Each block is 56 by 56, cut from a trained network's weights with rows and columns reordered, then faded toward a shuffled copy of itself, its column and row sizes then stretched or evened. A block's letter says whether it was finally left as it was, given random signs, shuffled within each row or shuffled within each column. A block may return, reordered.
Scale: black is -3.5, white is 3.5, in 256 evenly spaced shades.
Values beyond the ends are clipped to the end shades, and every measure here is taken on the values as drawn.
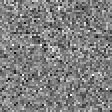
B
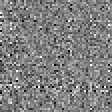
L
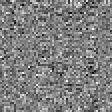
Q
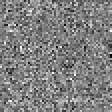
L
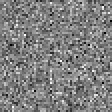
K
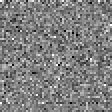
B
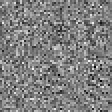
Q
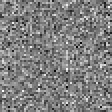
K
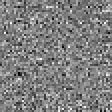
Q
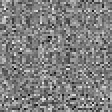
Q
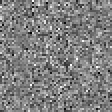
K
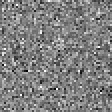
L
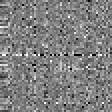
Q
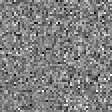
L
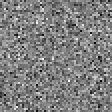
K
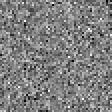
K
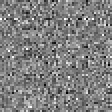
Q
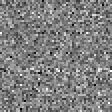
B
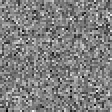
K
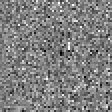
K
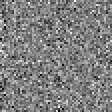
K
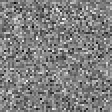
B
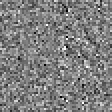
K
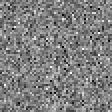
K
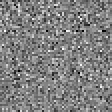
L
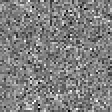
K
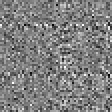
Q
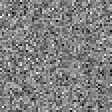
K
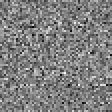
B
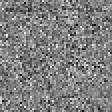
L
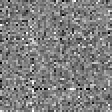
L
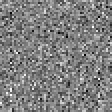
K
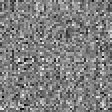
Q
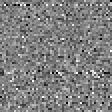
B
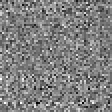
L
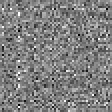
Q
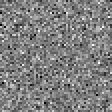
B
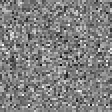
L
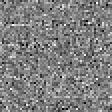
B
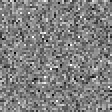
B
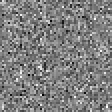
K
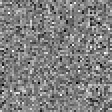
K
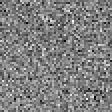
B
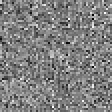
L
